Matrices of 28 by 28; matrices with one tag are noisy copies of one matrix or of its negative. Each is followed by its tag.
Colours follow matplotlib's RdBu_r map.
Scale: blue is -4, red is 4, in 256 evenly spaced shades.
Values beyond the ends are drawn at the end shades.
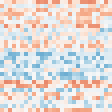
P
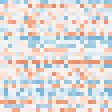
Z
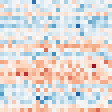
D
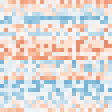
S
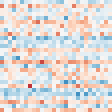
Z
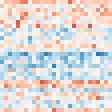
P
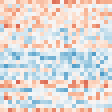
P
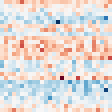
S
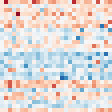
P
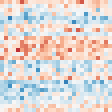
S
